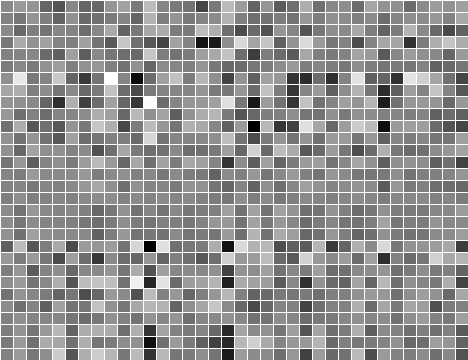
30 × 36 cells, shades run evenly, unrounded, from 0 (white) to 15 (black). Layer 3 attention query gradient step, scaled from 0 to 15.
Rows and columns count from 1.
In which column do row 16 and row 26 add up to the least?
8
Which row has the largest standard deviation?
7
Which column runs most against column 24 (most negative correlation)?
5
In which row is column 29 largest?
30
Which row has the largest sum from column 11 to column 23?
4
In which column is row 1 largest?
16
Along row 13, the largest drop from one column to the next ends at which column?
20
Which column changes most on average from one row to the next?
18
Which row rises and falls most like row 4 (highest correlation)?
29
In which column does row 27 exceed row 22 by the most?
24
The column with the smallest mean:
9
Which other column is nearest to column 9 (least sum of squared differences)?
28
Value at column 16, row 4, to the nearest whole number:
14
